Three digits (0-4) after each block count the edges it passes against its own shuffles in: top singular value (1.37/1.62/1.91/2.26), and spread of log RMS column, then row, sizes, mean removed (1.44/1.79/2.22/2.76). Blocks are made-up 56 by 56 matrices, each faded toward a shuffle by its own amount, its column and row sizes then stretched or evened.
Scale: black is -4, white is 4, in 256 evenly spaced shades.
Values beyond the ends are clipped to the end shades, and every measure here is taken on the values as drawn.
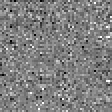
2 1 0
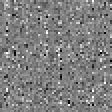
0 3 2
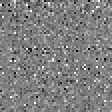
1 2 2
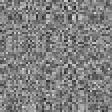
4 2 1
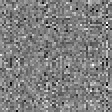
3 2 0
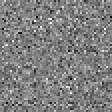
2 1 2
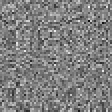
4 2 1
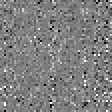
2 3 1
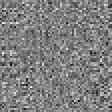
3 2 1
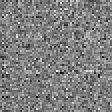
2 1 1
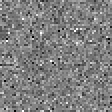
0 0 1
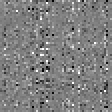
2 4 1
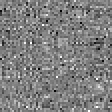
3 0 1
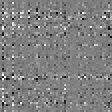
3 3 4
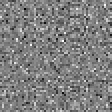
3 0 1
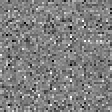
2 1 0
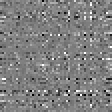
3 3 4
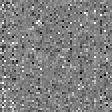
1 3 0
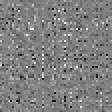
2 3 3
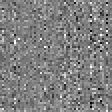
1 4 1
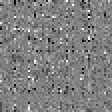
1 3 2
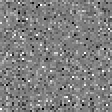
2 0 1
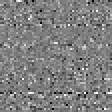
3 0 3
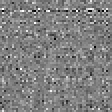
3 1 3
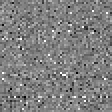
1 0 2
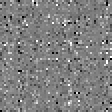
0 3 2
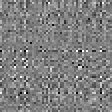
4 2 3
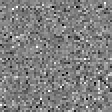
1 1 2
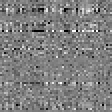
4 0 4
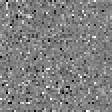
1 1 2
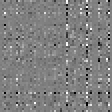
4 4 2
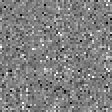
1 1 1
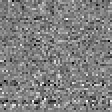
1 1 3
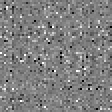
2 1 2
